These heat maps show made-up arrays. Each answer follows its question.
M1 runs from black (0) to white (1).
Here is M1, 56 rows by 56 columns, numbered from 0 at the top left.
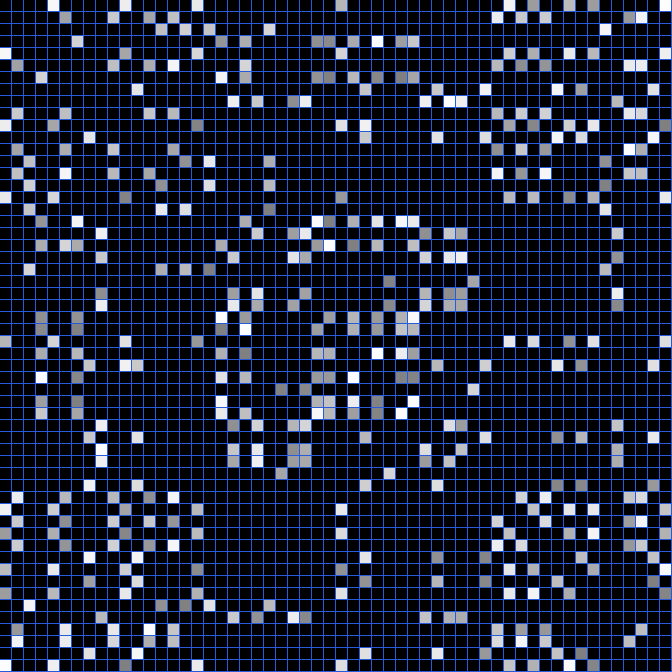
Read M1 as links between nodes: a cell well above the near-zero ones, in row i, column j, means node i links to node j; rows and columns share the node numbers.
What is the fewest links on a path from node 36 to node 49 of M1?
3
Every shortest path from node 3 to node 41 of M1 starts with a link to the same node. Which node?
node 20
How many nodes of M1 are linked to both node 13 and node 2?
4
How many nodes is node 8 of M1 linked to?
8
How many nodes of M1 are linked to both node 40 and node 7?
6
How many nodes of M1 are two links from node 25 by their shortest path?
2
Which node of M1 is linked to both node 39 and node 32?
node 23
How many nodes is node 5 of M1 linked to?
10
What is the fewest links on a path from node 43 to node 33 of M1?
4
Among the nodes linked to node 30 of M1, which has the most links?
node 10
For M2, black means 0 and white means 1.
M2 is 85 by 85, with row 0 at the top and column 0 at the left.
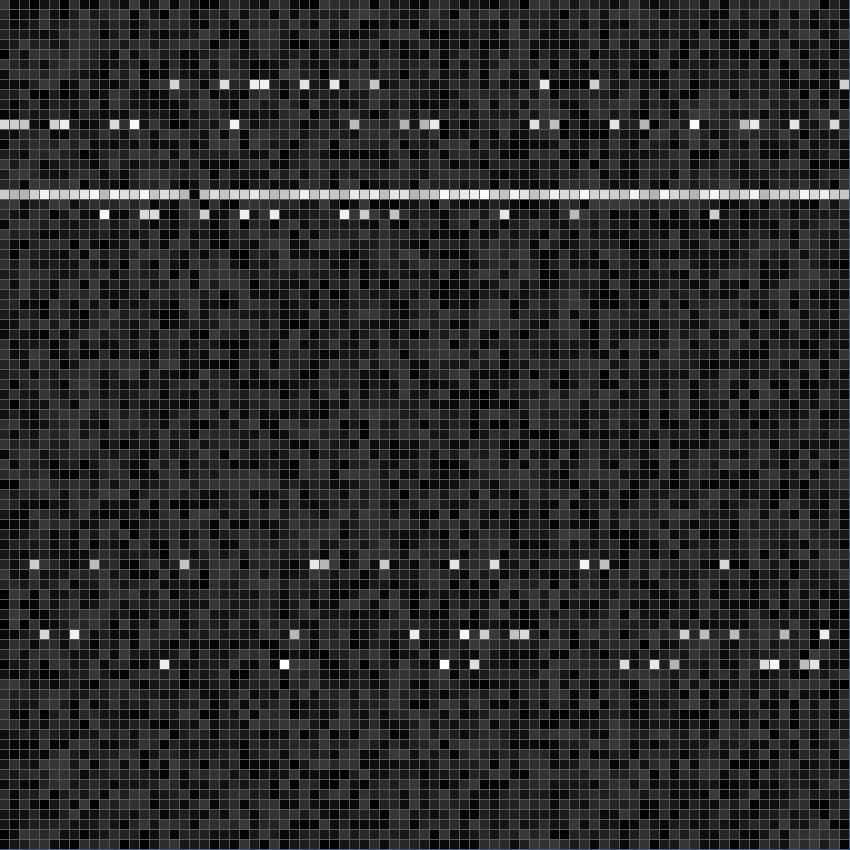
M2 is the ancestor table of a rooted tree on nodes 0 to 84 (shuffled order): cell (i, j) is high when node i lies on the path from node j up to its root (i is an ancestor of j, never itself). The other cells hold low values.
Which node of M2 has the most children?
12
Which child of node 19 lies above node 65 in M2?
66
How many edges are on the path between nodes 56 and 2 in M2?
3
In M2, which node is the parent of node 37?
8
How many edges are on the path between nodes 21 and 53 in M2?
3
